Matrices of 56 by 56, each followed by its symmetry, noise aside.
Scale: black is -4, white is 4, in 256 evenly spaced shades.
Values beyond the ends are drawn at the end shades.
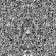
mirrored left to right.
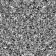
mirrored left to right.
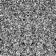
mirrored left to right.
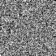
antisymmetric.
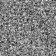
antisymmetric.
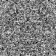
mirrored left to right.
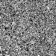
symmetric across the other diagonal.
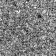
symmetric across the other diagonal.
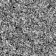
symmetric across the other diagonal.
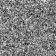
no symmetry.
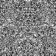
mirrored left to right.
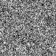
antisymmetric.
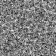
symmetric across the other diagonal.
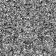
mirrored left to right.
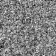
no symmetry.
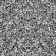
mirrored left to right.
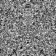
mirrored left to right.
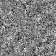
antisymmetric.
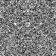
mirrored left to right.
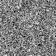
no symmetry.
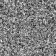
antisymmetric.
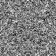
mirrored left to right.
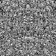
mirrored left to right.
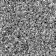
symmetric across the other diagonal.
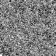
symmetric across the other diagonal.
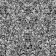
mirrored left to right.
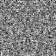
mirrored left to right.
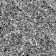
symmetric across the other diagonal.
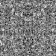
mirrored left to right.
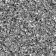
symmetric across the other diagonal.
